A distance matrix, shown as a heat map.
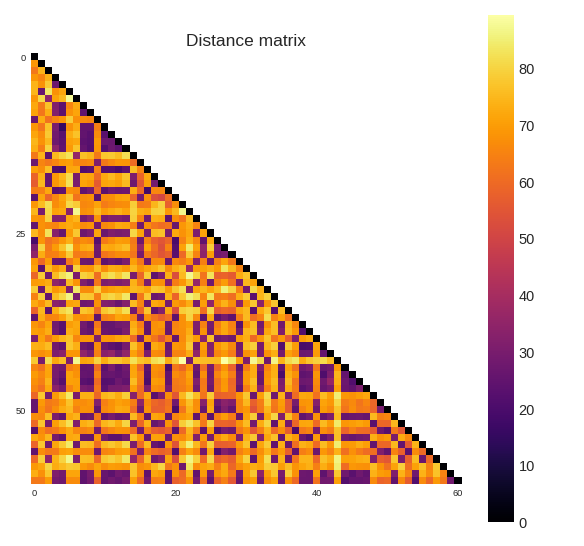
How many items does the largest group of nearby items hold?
27
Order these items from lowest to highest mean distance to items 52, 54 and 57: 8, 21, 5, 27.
8, 27, 21, 5
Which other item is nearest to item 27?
20
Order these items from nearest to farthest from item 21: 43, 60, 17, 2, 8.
60, 8, 17, 2, 43
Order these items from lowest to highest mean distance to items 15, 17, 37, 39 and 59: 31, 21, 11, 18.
11, 18, 31, 21
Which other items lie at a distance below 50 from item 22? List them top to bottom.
1, 5, 30, 33, 43
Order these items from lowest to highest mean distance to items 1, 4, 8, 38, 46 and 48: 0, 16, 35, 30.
16, 35, 30, 0
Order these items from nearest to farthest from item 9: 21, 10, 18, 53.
53, 18, 10, 21
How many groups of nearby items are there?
5
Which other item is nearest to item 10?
4
